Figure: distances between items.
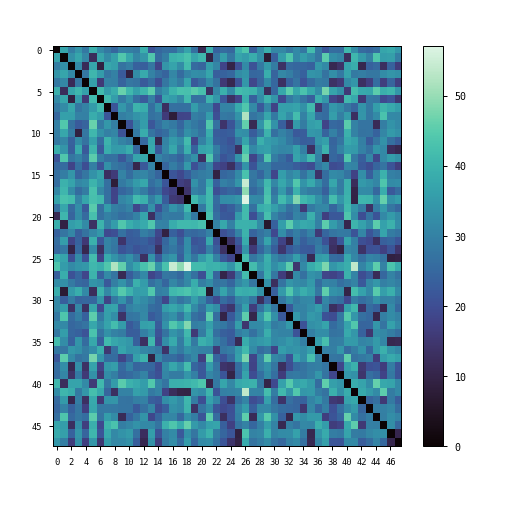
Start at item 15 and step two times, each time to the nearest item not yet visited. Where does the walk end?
36
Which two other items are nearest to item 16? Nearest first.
8, 41
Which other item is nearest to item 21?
29
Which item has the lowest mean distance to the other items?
24
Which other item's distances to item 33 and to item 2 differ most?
6
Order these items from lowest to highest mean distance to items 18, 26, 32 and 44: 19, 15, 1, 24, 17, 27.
27, 24, 17, 15, 19, 1
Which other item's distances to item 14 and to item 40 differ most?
11
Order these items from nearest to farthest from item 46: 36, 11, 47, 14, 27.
47, 14, 11, 27, 36
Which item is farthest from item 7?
26
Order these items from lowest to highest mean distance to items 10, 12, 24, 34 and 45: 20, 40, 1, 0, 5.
20, 0, 1, 40, 5
